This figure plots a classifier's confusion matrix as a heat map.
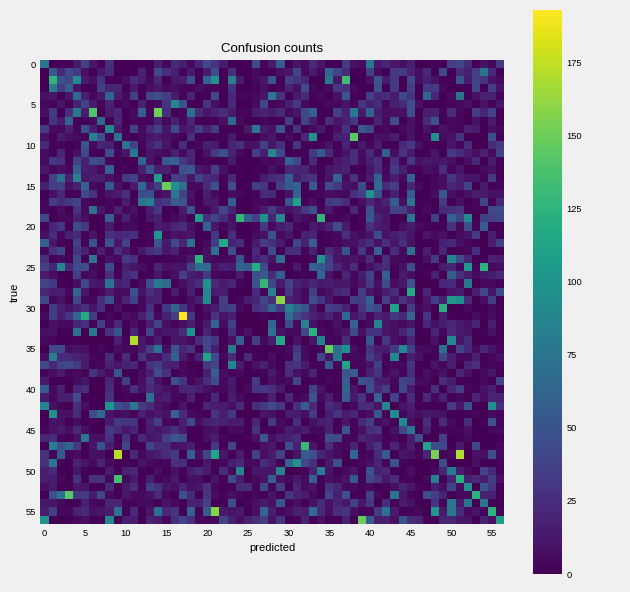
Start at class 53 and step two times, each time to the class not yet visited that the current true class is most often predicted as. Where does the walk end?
1
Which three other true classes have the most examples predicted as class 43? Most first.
30, 36, 53
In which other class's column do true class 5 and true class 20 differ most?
16
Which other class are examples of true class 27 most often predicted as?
20
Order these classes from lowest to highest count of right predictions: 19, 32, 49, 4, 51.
49, 4, 32, 19, 51
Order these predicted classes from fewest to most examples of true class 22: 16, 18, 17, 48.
48, 17, 16, 18
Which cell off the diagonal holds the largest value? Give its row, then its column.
31, 17
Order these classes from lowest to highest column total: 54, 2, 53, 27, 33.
53, 54, 2, 27, 33
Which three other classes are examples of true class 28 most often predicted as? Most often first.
45, 20, 4
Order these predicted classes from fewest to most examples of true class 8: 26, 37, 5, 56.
56, 37, 5, 26
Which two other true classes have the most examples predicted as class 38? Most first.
9, 6
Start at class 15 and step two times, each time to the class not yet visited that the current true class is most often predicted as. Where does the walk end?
40
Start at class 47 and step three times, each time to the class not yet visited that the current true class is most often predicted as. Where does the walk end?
13
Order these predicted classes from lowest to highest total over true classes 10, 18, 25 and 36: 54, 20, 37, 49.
37, 49, 54, 20
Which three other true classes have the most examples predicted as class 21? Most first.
55, 48, 2
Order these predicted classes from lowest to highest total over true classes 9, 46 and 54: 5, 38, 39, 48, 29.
39, 29, 5, 48, 38
